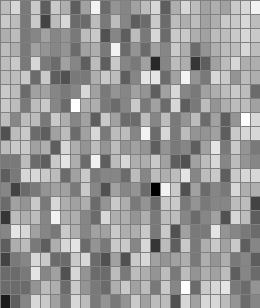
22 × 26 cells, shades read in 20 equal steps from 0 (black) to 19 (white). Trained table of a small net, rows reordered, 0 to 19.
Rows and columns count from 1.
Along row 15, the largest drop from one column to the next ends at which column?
26
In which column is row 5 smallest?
16
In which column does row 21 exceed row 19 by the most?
13
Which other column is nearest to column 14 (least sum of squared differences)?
21
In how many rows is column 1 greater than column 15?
8
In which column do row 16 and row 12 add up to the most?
6
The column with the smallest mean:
11
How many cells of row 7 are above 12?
8
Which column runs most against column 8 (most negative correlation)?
25
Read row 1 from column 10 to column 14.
18 8 11 10 12
